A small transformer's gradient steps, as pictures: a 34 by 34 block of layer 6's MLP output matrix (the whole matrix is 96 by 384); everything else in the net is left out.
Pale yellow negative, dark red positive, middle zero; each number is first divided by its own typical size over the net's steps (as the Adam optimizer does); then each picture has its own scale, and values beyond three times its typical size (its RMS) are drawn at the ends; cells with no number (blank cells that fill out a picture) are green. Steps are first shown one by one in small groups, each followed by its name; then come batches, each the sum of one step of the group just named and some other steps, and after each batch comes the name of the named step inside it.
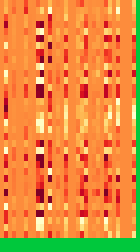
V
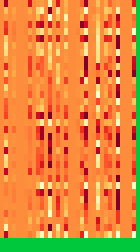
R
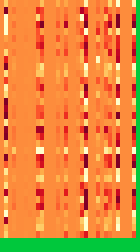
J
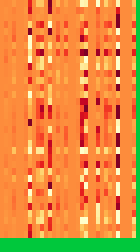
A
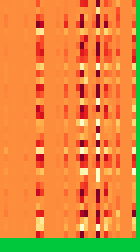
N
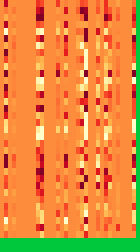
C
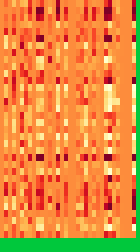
V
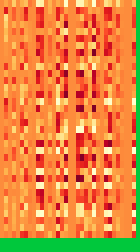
J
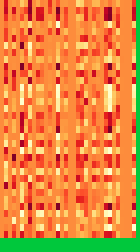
A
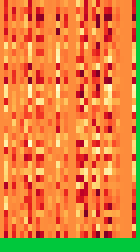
N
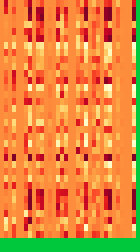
C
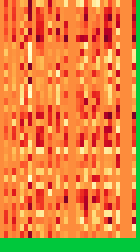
A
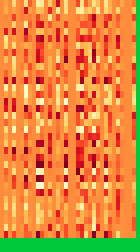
R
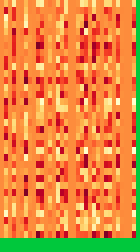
J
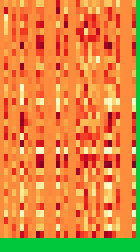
J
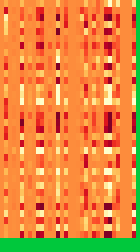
J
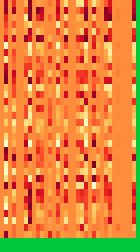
C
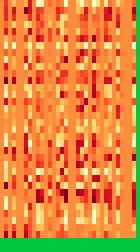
A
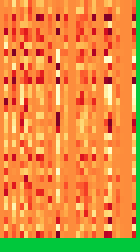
V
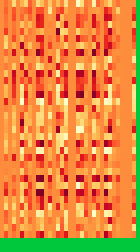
V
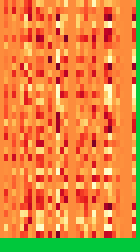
V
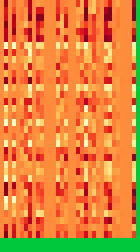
C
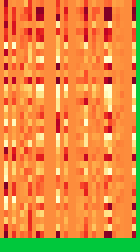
C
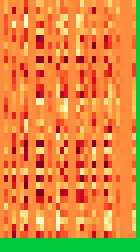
V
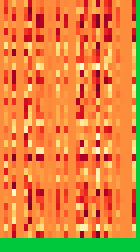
N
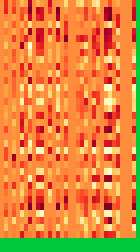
A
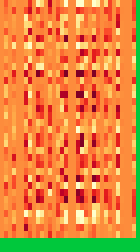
A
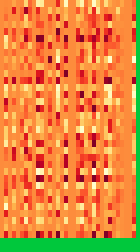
V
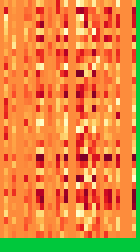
J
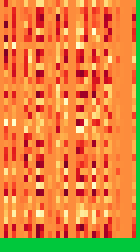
C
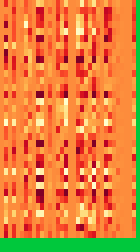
C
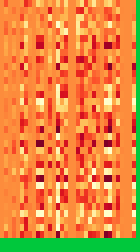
R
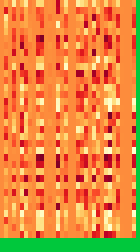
J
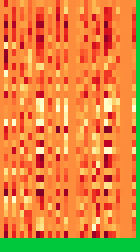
V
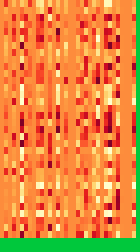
R
